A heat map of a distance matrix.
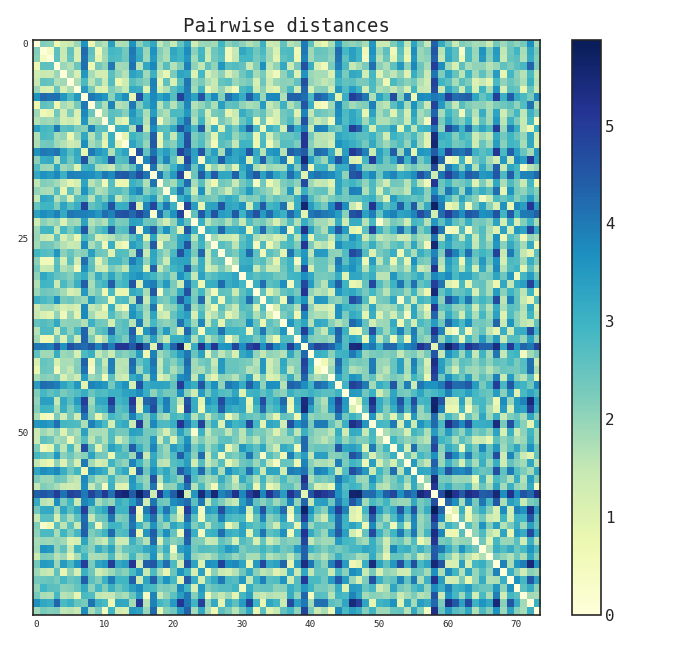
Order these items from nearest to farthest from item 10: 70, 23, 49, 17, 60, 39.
23, 70, 49, 60, 17, 39
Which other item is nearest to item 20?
65
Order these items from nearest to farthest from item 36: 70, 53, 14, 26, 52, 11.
53, 11, 14, 70, 26, 52
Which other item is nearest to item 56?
64
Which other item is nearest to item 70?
30
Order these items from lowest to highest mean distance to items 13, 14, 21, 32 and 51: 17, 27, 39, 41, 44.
41, 27, 44, 17, 39
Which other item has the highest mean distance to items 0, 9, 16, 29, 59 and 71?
58
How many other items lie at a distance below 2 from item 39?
3
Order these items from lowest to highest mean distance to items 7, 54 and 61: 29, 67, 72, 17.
29, 67, 72, 17
